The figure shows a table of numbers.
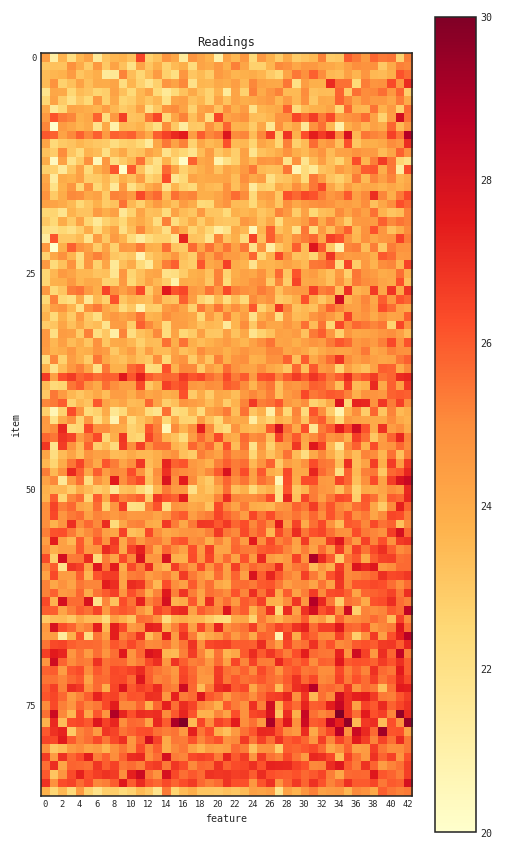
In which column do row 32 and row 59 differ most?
8
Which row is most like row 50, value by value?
10
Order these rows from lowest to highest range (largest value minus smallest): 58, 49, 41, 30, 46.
46, 30, 41, 58, 49
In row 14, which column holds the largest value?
14
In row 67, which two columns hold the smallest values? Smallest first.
27, 2
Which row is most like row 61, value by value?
57
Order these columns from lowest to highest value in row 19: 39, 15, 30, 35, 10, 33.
15, 35, 10, 30, 33, 39
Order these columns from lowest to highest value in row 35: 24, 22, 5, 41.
5, 24, 22, 41
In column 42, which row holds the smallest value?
12
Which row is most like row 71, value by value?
72
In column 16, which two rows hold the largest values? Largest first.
77, 73
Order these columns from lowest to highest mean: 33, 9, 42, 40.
9, 33, 40, 42
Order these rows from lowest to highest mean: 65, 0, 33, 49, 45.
0, 65, 33, 45, 49
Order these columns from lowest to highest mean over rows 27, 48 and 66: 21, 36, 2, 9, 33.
36, 2, 9, 33, 21
